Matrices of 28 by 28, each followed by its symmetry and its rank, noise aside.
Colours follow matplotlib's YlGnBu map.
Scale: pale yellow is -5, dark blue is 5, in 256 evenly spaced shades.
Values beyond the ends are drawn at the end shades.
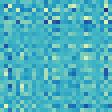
no symmetry, rank three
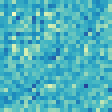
symmetric, rank six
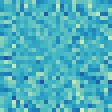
antisymmetric, rank six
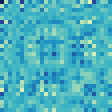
symmetric, rank three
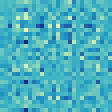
no symmetry, rank four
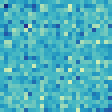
symmetric, rank six
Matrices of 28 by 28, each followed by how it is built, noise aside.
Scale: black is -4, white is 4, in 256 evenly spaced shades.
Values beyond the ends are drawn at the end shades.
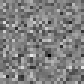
low rank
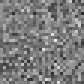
noise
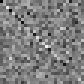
diagonal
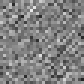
Hankel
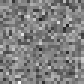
noise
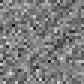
Hankel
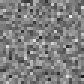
noise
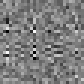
low rank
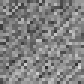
Hankel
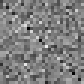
diagonal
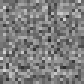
repeating columns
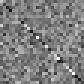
diagonal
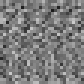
repeating columns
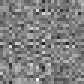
low rank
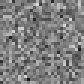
noise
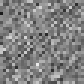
Hankel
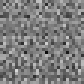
repeating columns
